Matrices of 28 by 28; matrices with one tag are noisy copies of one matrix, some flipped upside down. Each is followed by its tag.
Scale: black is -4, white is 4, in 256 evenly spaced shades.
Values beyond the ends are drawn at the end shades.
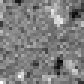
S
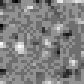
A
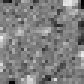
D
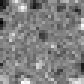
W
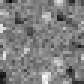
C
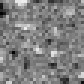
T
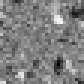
S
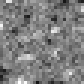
T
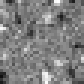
C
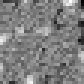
D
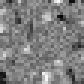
C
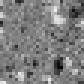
S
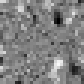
S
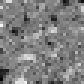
T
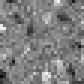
C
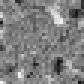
S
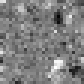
S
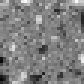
W
